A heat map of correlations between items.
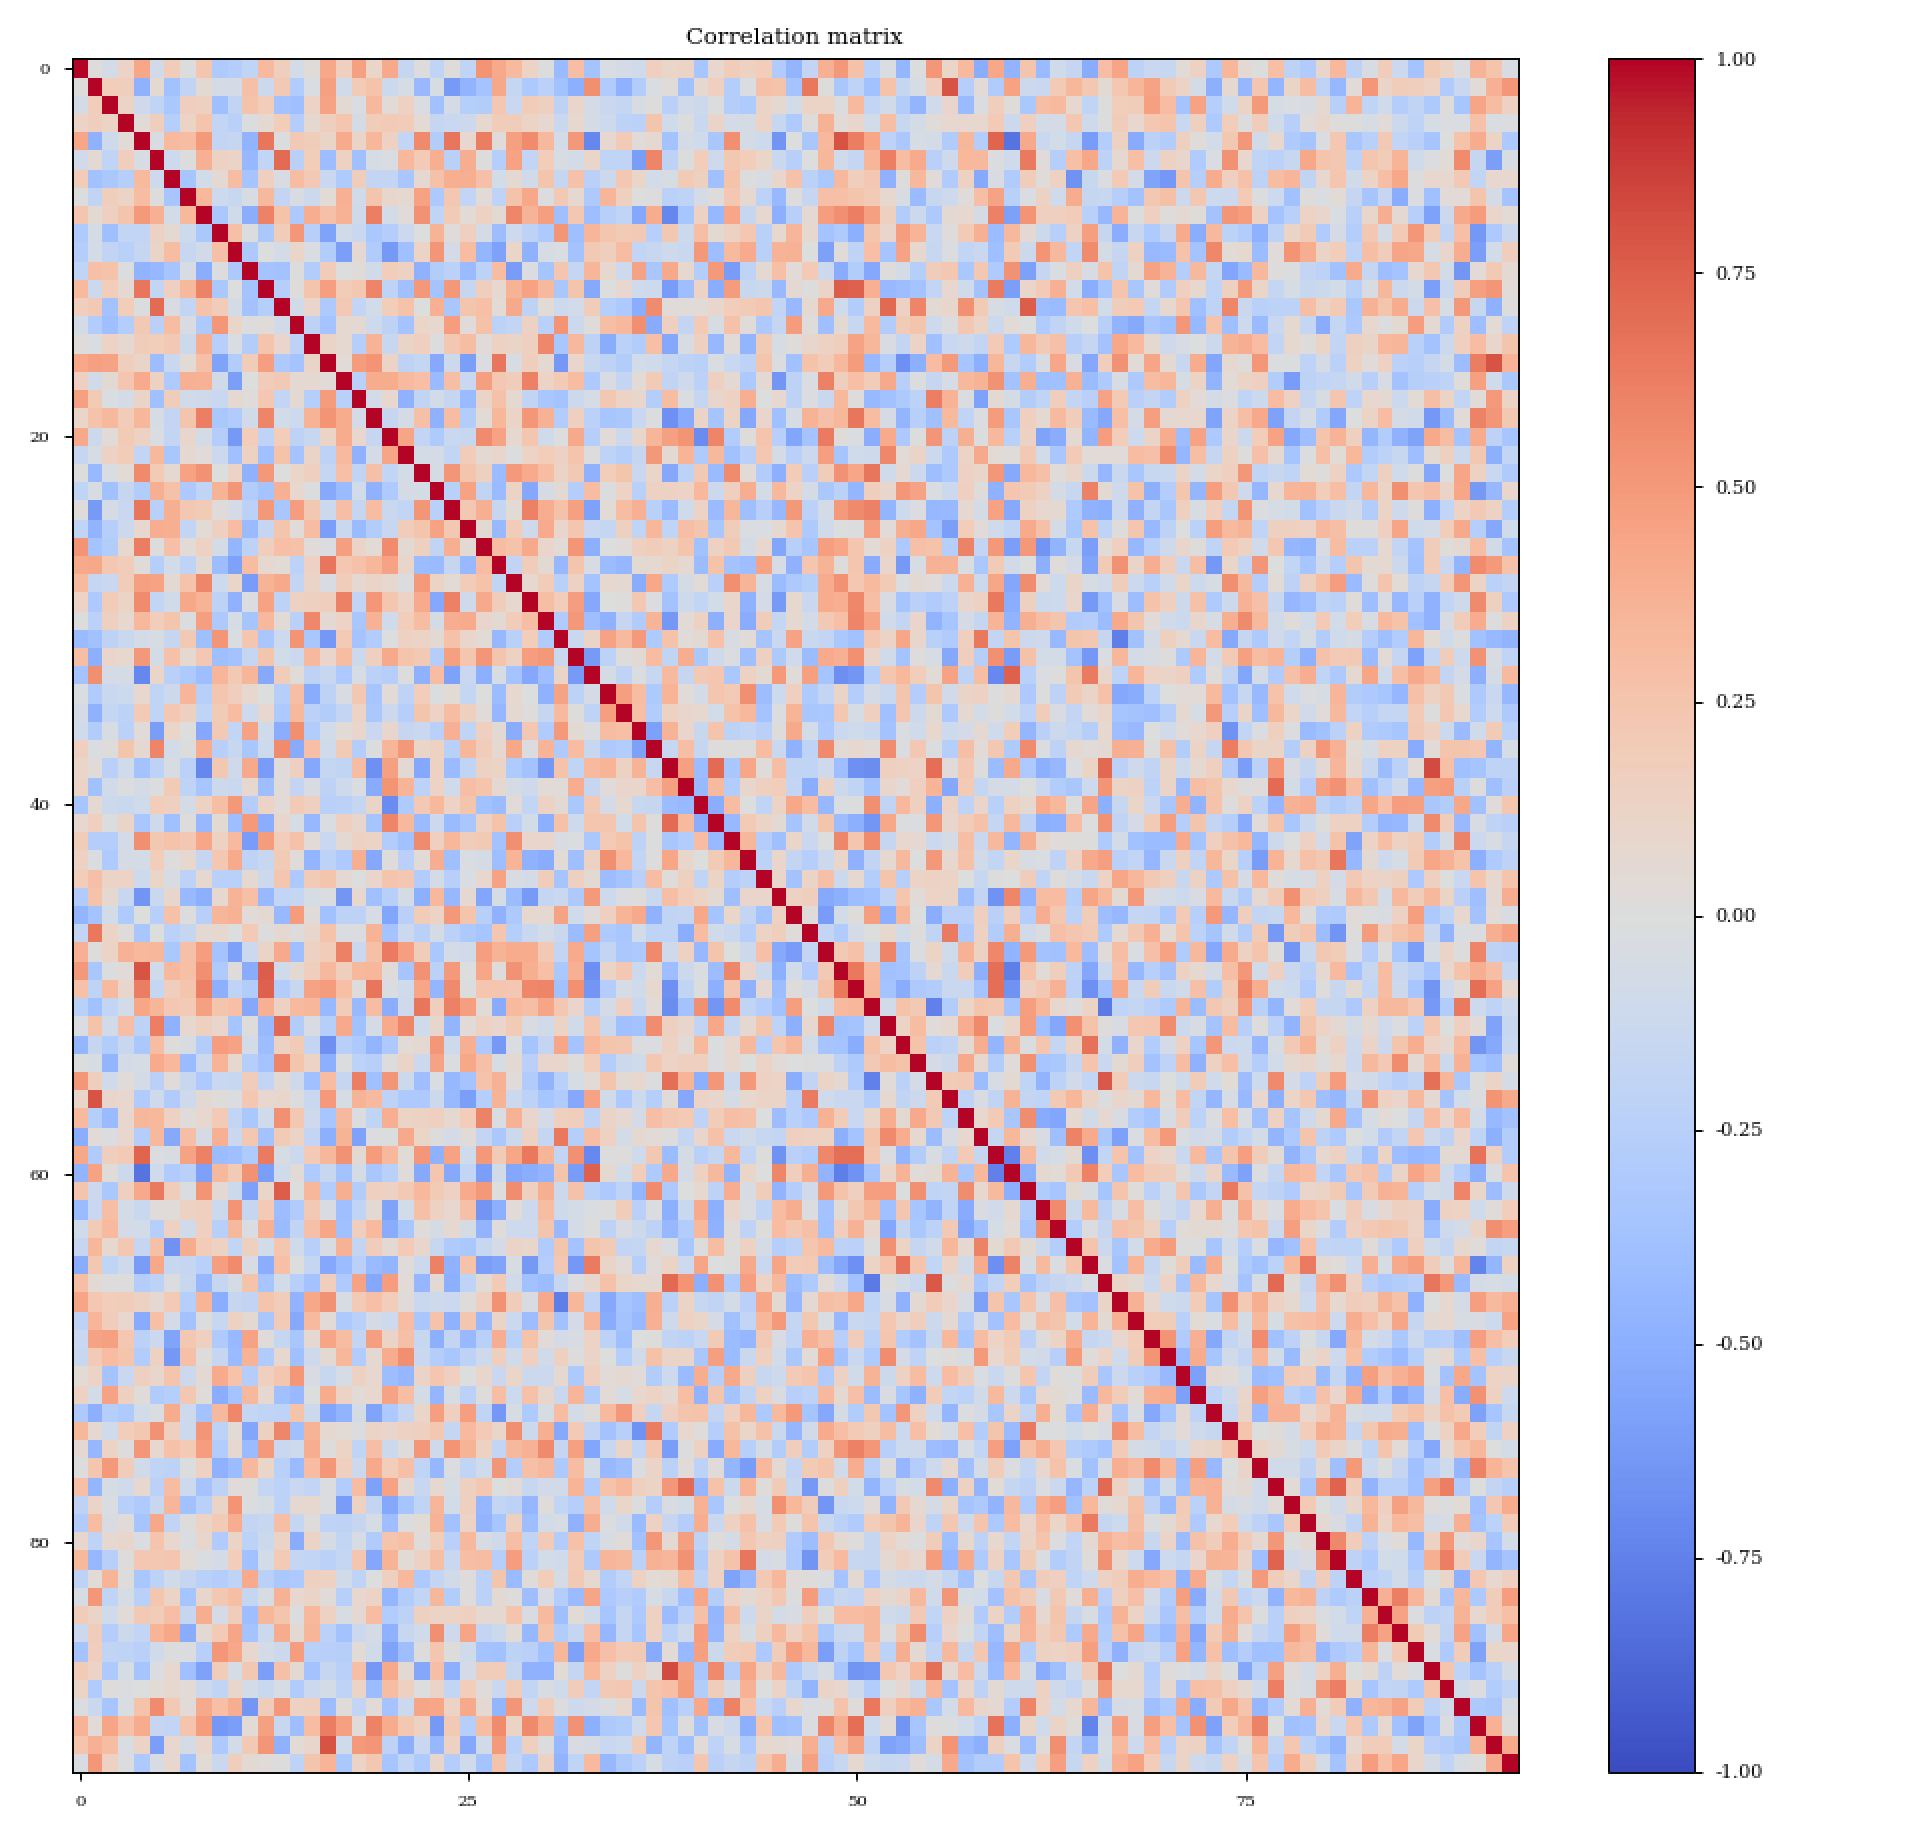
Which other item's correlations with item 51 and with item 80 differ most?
66
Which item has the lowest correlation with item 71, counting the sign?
72
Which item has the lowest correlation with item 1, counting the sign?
24
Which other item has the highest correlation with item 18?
55
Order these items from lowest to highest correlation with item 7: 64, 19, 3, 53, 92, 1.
92, 1, 53, 3, 19, 64
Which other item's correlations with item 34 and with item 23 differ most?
85
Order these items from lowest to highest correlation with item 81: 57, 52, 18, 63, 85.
63, 85, 52, 18, 57
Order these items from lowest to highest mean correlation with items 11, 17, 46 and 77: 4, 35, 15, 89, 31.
89, 15, 4, 35, 31
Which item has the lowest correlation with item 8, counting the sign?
38
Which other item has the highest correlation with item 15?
30
